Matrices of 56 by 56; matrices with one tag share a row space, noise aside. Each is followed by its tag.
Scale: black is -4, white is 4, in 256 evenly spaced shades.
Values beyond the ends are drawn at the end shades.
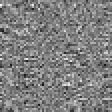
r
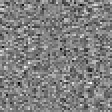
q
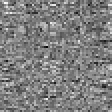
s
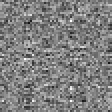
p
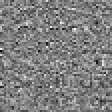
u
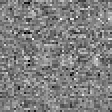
p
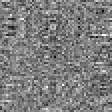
s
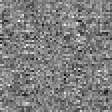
r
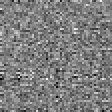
u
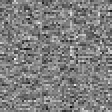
p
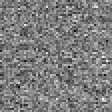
u
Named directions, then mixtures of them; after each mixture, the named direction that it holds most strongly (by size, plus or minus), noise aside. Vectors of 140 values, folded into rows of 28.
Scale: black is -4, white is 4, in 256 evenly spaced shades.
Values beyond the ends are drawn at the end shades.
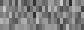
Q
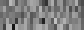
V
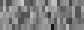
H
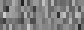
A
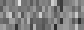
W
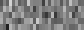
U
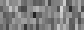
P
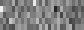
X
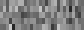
H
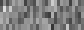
H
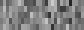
H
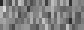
H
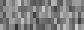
W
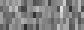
P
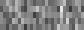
P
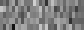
X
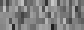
H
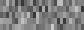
Q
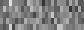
V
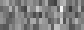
P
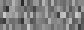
A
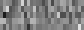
A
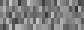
U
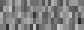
U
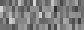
X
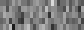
H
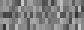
A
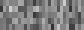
P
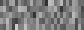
Q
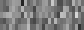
A
